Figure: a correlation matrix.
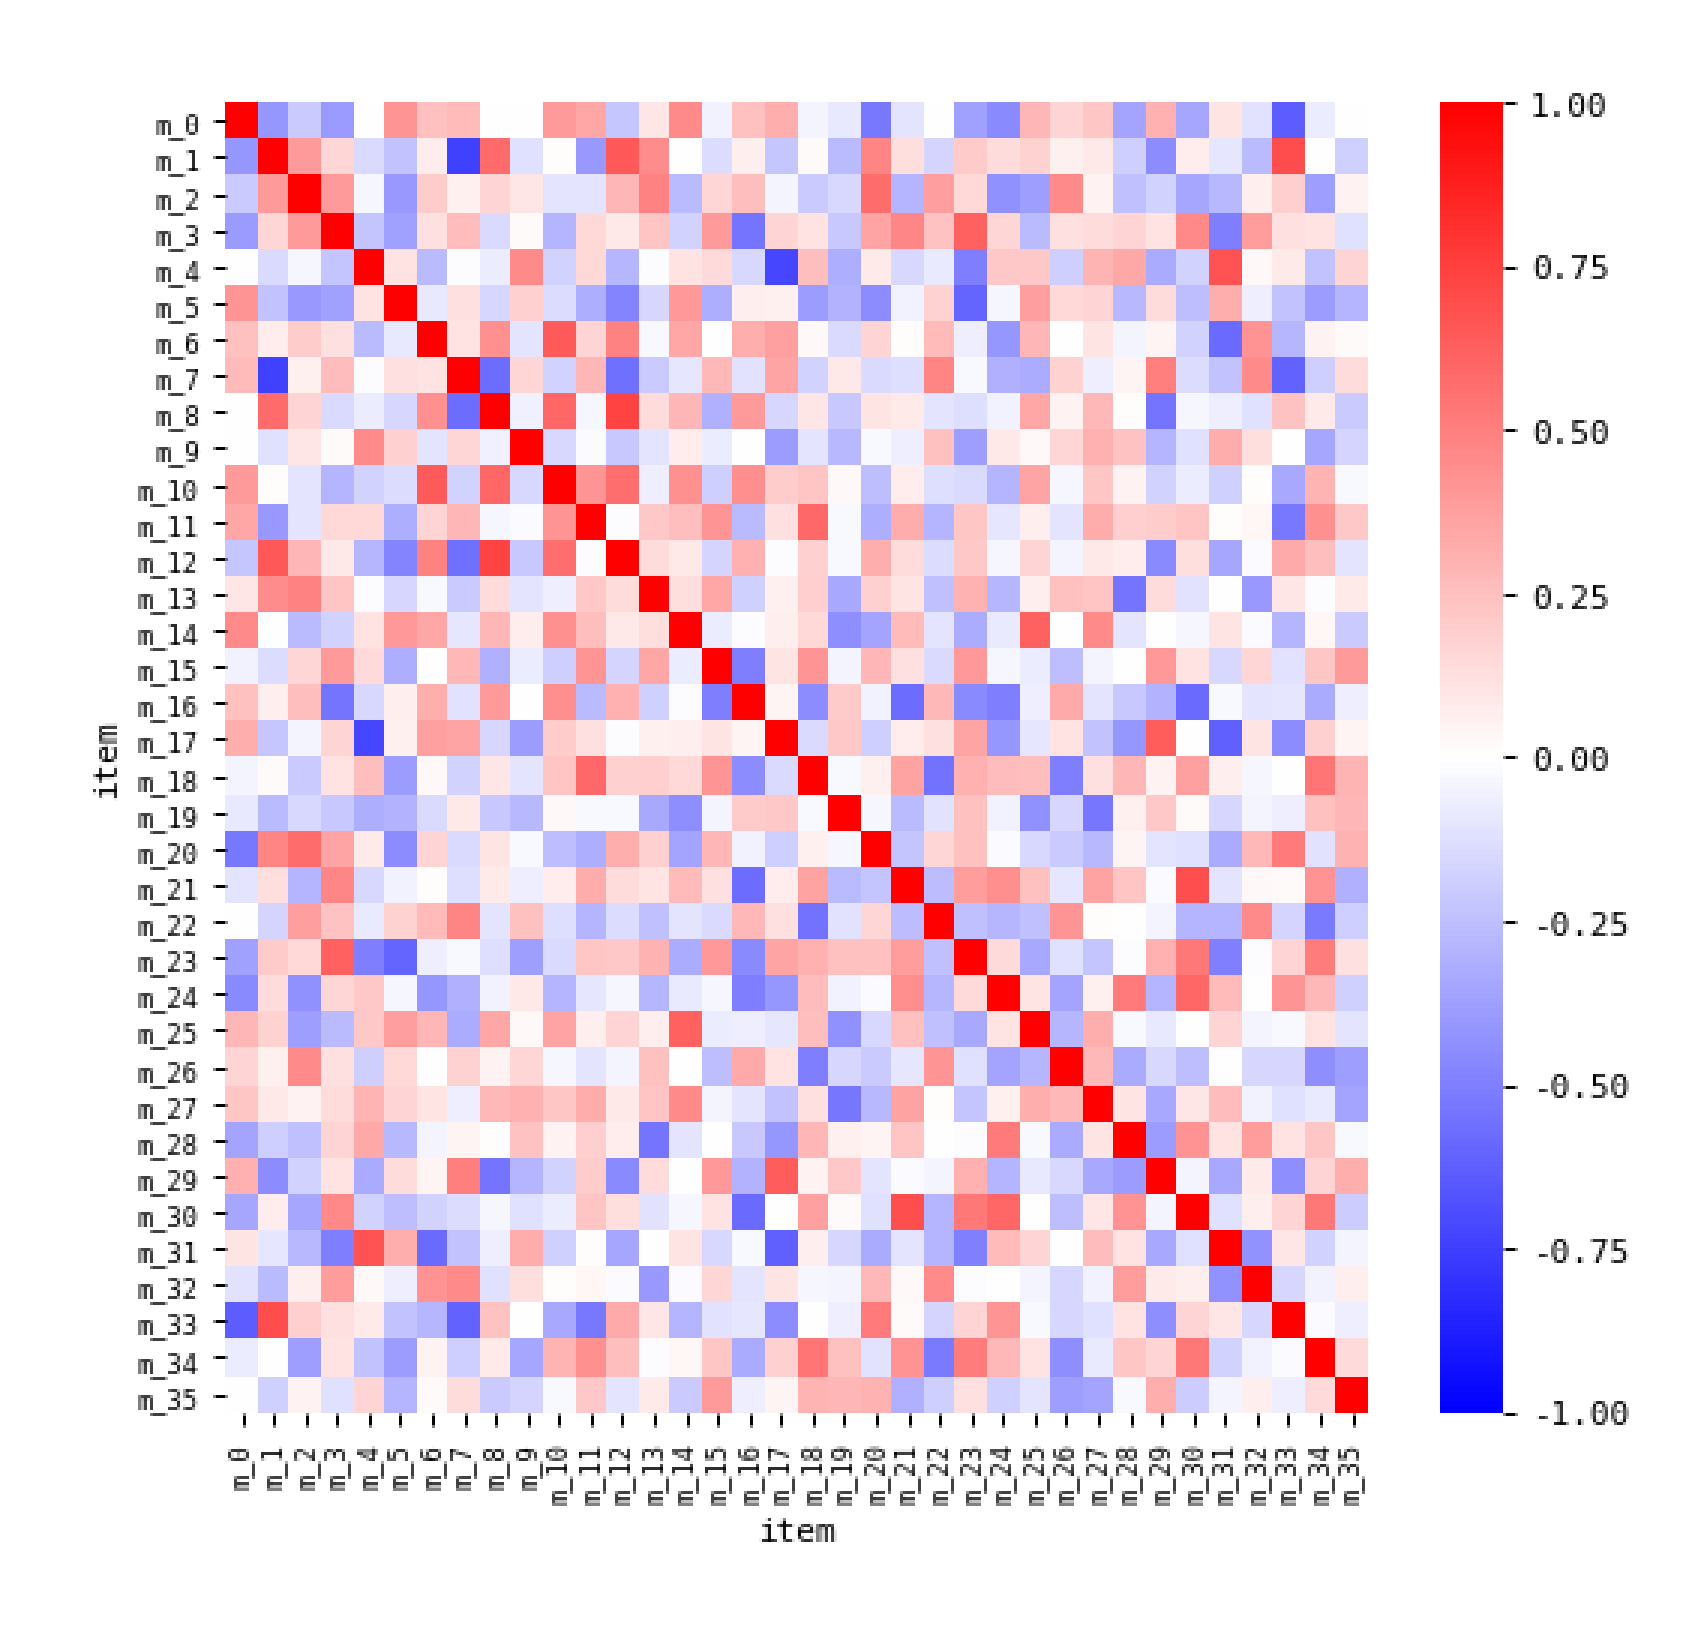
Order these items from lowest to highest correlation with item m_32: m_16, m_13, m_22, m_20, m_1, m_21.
m_13, m_1, m_16, m_21, m_20, m_22
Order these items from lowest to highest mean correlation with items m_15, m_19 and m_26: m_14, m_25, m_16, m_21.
m_25, m_14, m_21, m_16
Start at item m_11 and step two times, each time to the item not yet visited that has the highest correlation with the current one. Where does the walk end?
m_34
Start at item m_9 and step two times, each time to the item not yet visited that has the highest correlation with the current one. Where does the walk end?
m_31
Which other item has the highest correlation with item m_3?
m_23
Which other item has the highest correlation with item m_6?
m_10
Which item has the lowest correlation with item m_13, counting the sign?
m_28
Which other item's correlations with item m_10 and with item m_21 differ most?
m_16
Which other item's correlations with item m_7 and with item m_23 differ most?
m_1
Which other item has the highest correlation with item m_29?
m_17
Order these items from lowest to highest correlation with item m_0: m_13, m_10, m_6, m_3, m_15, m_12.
m_3, m_12, m_15, m_13, m_6, m_10
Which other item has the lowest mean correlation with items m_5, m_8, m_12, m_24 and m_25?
m_7
